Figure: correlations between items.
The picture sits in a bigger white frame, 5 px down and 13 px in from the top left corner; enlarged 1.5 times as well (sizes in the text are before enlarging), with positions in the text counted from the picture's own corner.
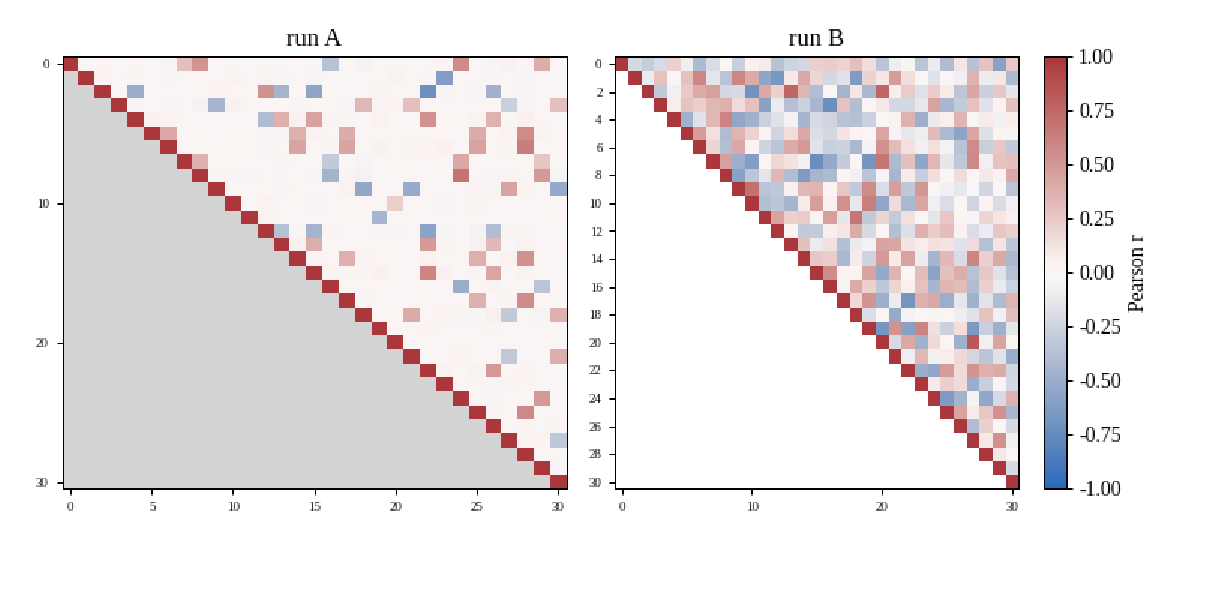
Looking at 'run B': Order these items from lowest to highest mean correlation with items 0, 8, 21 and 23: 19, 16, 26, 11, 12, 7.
7, 11, 12, 16, 26, 19
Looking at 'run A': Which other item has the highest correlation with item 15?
22
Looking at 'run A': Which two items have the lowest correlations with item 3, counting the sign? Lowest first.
9, 27
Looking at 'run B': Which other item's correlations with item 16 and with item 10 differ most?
3
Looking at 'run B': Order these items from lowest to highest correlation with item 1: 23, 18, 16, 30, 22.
18, 30, 16, 23, 22
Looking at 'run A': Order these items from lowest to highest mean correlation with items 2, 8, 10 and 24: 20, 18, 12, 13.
13, 18, 20, 12
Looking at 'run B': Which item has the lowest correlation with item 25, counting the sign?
24
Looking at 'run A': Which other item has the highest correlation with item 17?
28
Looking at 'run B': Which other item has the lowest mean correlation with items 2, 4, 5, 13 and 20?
10
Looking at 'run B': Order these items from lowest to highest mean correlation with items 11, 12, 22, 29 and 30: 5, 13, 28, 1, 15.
1, 15, 5, 13, 28
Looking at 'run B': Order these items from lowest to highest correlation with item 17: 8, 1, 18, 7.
7, 1, 8, 18
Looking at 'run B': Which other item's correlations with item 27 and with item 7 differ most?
14
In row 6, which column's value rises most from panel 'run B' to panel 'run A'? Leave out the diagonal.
28
